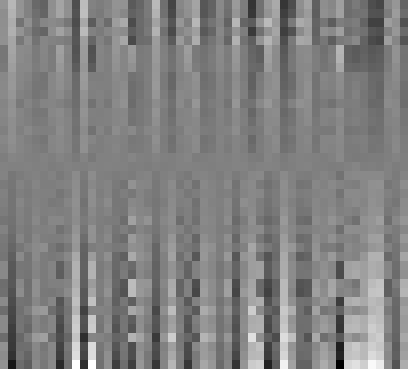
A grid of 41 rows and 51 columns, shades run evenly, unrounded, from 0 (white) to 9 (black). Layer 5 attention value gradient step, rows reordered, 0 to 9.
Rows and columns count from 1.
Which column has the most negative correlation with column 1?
17
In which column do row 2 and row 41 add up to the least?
12
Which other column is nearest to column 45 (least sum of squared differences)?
44
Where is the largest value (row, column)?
41, 43
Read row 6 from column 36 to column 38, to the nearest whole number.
6 5 4
